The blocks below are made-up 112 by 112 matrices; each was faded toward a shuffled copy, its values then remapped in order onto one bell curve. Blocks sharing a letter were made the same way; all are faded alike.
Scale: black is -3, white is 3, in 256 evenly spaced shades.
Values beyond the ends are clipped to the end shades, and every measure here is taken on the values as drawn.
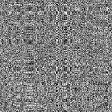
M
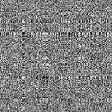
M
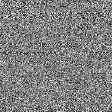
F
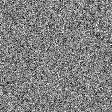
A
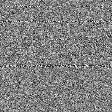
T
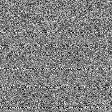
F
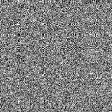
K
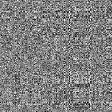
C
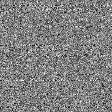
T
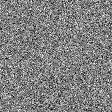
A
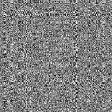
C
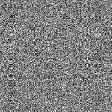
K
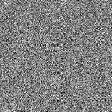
K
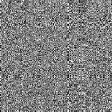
C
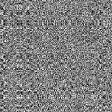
M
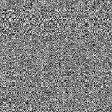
C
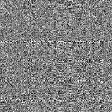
C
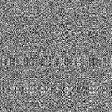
M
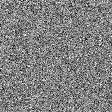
A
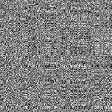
M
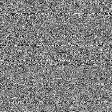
F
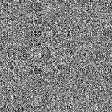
K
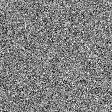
A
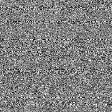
F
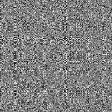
C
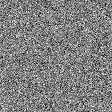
A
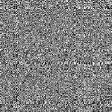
C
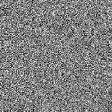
K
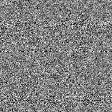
T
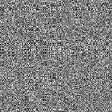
C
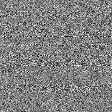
F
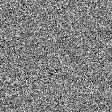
A
